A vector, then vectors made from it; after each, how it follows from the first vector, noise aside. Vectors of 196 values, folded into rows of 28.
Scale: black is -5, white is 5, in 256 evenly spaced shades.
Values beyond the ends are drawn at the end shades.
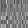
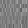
reversed, shrunk.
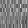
reversed.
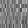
reversed.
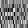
wrapped around, negated, scaled up.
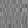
reversed, shrunk.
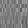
reversed, shrunk.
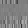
reversed, negated, partly zeroed.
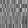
reversed.
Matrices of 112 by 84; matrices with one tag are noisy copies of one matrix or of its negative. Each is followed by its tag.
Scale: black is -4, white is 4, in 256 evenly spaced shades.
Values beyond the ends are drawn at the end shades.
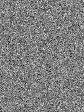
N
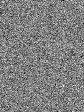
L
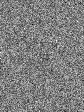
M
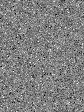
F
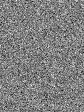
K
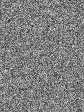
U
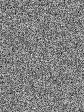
F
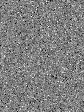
K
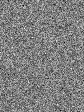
M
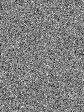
K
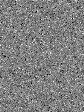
K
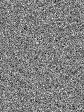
M
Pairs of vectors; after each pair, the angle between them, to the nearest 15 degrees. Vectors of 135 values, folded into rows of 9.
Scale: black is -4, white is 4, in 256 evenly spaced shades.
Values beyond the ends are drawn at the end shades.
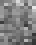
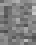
45 degrees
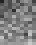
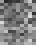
60 degrees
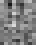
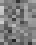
75 degrees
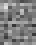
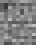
165 degrees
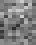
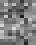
150 degrees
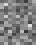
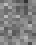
30 degrees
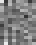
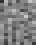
150 degrees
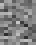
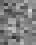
90 degrees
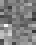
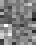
15 degrees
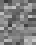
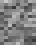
165 degrees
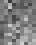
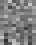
120 degrees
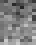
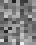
105 degrees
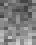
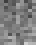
60 degrees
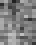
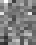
75 degrees
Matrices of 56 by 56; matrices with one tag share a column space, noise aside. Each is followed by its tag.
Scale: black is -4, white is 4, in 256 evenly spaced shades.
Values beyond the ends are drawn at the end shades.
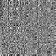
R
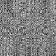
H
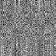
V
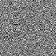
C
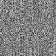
H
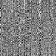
H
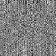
V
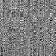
H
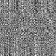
H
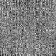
R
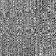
H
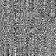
H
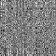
R
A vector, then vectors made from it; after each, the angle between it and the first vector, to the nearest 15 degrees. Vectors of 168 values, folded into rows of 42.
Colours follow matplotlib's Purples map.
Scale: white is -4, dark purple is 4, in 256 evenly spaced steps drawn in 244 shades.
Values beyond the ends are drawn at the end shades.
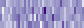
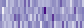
30 degrees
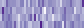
165 degrees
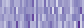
75 degrees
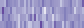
165 degrees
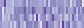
45 degrees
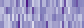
75 degrees
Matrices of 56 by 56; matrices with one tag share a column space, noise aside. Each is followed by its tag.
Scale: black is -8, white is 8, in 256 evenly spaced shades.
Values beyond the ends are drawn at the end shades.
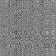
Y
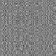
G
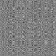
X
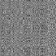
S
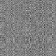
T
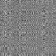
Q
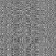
T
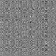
X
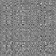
G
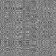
X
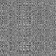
G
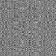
X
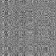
Q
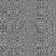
S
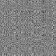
Q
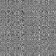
Q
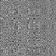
S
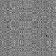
X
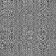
Y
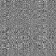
Y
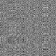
T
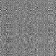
T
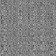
G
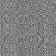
T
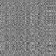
G
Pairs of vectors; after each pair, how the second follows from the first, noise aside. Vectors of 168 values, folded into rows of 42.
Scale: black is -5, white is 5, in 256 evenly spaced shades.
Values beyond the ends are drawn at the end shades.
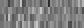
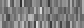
sign-scrambled.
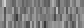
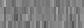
shrunk.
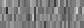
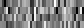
negated, scaled up.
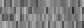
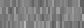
wrapped around, negated, shrunk.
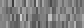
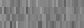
wrapped around, negated, shrunk.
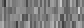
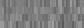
shrunk.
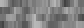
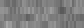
wrapped around, negated, shrunk.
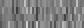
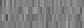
wrapped around, negated, shrunk.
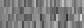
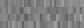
shrunk.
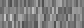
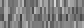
wrapped around.
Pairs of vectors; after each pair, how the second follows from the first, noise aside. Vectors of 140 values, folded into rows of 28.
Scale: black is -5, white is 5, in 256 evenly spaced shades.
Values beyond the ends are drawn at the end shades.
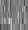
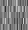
reversed.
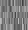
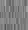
reversed, shrunk.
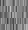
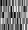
reversed, negated, scaled up.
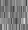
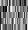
reversed, negated, scaled up.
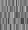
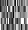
negated, scaled up.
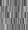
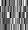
negated, scaled up.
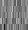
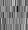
wrapped around.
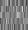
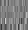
reversed, partly zeroed.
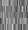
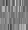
reversed, partly zeroed.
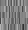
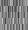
reversed.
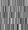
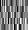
negated, scaled up.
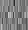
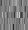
reversed, partly zeroed.
